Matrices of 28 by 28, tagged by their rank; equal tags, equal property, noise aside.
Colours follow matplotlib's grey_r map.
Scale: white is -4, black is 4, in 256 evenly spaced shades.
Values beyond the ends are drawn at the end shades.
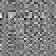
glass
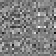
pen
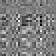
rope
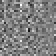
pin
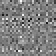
pen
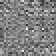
pin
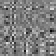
glass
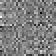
pen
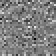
pin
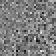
pin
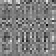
glass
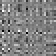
glass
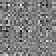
glass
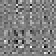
glass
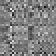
pen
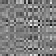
rope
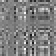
glass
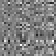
glass
